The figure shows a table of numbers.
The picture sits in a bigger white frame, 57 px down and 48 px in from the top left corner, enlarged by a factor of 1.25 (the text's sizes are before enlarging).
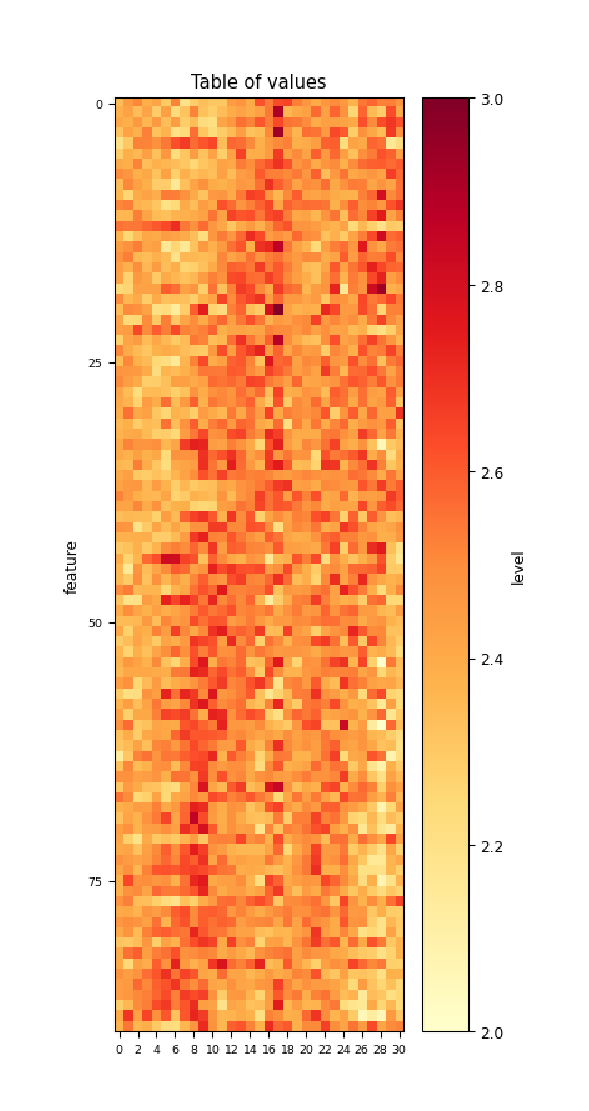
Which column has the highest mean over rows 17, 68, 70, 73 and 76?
9
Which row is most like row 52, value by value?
40
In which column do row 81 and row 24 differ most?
15
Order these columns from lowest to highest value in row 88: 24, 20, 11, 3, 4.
11, 24, 4, 20, 3
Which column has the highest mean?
17
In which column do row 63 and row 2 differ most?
29
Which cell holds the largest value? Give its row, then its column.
20, 17
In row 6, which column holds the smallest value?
8
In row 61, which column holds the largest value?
7
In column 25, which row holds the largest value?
51
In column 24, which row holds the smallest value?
18
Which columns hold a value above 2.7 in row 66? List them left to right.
9, 16, 17
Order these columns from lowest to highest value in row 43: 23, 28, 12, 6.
6, 12, 23, 28
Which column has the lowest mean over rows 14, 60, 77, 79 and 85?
28
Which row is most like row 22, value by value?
82
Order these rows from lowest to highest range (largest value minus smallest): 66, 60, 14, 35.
35, 66, 14, 60
